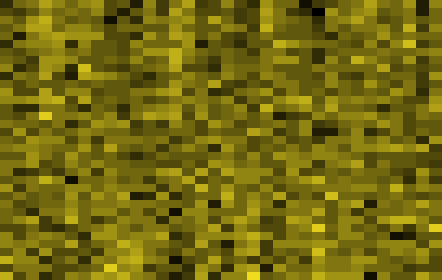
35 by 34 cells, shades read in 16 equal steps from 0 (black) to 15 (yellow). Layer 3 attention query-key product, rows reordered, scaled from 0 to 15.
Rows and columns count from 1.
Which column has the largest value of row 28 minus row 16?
6
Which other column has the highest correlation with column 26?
22
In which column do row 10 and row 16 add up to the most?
8
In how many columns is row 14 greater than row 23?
10
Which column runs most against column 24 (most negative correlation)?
29
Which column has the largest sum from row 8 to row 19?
4
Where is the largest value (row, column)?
35, 20
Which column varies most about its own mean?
25
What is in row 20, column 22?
10
